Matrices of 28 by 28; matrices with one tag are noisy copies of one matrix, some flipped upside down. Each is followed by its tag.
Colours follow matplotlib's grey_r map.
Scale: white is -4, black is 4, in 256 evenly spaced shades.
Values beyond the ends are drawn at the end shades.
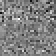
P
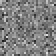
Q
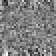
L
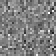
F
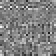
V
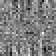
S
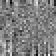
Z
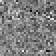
P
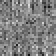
S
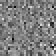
F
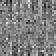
S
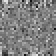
L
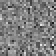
F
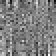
Z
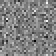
Q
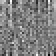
Z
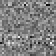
P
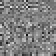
V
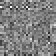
V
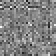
V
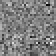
P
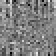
Z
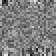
L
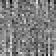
Z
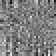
Z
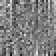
Z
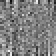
Z
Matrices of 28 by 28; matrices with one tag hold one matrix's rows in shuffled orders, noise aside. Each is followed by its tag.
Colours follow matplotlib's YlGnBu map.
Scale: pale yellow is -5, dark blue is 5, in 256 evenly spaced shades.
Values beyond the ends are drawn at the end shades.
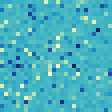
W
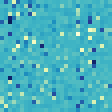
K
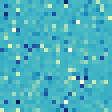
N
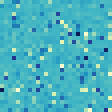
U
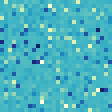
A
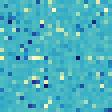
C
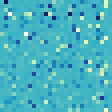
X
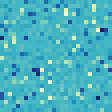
A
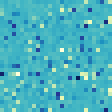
U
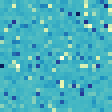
U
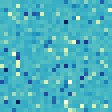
N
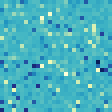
A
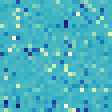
N
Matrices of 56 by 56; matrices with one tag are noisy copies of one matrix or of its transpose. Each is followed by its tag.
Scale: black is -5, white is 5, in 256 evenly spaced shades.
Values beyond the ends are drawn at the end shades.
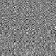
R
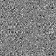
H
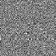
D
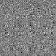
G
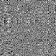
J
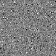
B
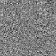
B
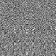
R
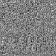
B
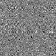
H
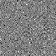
D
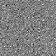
D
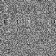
J
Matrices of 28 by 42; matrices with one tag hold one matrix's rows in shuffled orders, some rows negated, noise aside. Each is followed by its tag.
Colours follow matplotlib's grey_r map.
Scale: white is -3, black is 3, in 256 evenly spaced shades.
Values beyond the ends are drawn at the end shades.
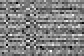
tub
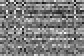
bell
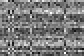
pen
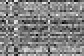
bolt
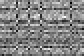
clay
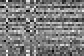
tub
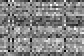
pen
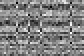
clay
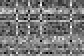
clay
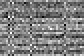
pen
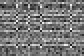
clay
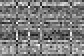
clay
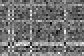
pen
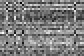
bell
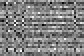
bell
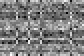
clay
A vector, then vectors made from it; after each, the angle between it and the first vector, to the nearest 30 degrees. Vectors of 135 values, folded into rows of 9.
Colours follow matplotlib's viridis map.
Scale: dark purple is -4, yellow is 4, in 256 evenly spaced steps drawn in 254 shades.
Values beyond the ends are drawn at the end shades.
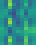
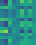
60 degrees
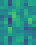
150 degrees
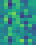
150 degrees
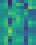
150 degrees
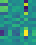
90 degrees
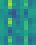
30 degrees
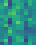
150 degrees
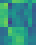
120 degrees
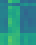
90 degrees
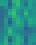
150 degrees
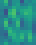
120 degrees
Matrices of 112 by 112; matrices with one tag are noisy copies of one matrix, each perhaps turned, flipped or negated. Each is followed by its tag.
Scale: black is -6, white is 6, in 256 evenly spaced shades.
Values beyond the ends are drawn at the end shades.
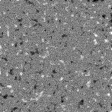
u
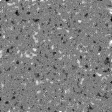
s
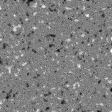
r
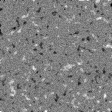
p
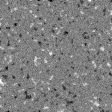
r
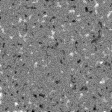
u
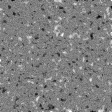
s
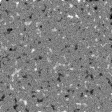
u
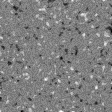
r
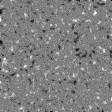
s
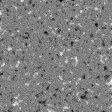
r
